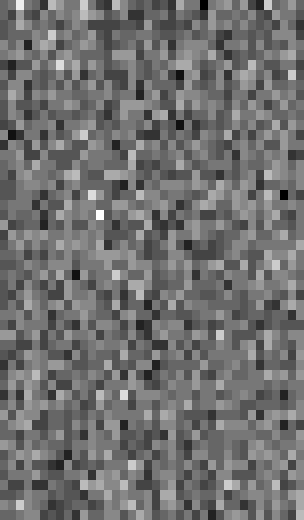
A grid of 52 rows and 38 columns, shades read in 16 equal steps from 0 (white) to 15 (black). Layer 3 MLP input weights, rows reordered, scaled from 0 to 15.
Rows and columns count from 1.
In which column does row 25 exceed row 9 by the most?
24
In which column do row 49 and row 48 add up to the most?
19
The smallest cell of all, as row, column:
22, 13
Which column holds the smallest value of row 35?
34
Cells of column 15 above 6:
41
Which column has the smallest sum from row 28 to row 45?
4
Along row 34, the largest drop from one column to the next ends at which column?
28
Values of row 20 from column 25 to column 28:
10 9 5 6
